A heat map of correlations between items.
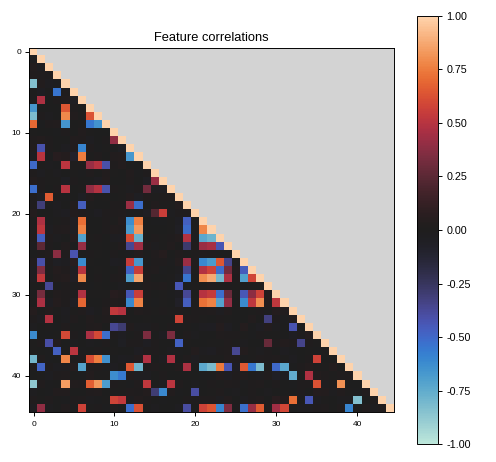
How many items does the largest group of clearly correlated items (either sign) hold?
16
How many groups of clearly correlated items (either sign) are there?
6
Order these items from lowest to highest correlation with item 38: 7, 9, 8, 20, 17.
9, 20, 17, 7, 8
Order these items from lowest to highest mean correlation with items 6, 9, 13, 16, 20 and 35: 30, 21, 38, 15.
38, 15, 30, 21
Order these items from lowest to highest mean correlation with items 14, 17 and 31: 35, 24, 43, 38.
43, 24, 35, 38
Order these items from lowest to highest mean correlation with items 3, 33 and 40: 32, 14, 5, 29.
32, 5, 29, 14
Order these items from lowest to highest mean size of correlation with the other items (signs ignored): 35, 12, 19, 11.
11, 35, 19, 12
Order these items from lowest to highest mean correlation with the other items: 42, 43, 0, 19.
0, 19, 42, 43
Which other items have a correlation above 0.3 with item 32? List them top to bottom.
10, 11, 43
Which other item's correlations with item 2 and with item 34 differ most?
18
